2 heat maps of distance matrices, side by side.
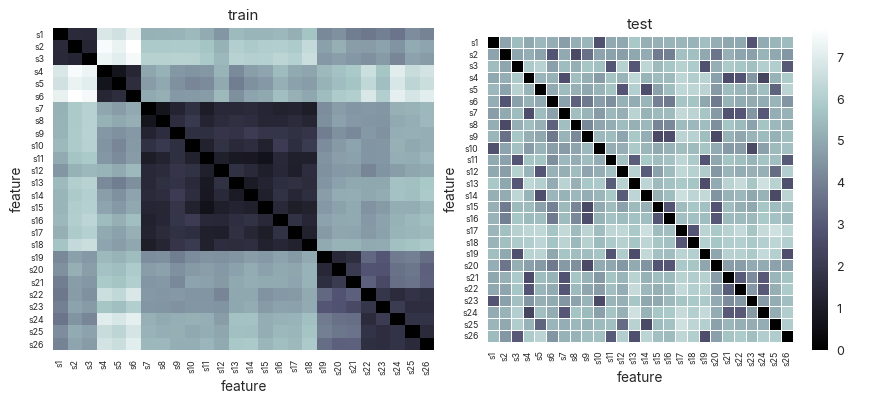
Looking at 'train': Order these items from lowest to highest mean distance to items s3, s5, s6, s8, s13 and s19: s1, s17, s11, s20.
s11, s17, s20, s1
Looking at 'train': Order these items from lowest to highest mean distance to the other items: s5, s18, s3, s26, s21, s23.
s18, s23, s21, s26, s5, s3
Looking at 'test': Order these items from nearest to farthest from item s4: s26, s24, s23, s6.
s24, s23, s6, s26
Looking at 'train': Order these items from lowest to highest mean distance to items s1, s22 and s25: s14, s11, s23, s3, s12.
s23, s3, s12, s11, s14
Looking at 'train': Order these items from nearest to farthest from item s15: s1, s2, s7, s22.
s7, s22, s1, s2
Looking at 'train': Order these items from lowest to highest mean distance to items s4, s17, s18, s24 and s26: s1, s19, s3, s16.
s16, s19, s1, s3
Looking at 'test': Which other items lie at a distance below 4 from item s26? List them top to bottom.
s3, s11, s13, s19
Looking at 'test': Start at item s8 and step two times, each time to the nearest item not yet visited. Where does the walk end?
s6
